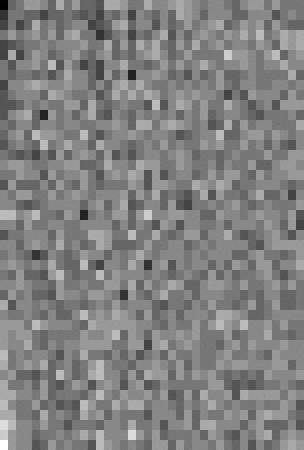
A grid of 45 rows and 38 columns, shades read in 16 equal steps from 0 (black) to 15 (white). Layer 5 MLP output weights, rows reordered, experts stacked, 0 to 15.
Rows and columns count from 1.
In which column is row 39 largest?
1
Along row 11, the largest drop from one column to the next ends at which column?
21
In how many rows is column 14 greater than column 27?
18
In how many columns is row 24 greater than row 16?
18
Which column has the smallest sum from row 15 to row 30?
5
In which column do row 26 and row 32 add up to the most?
11
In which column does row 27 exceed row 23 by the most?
38
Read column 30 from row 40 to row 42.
5 8 8
